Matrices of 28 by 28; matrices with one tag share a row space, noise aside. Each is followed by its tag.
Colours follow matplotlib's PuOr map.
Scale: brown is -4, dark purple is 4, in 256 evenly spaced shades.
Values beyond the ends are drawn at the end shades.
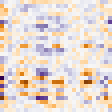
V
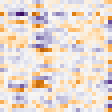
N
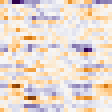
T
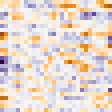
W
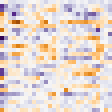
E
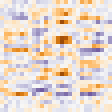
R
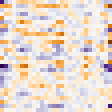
V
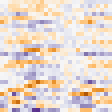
T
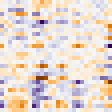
N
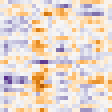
R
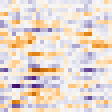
T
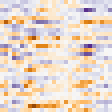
T
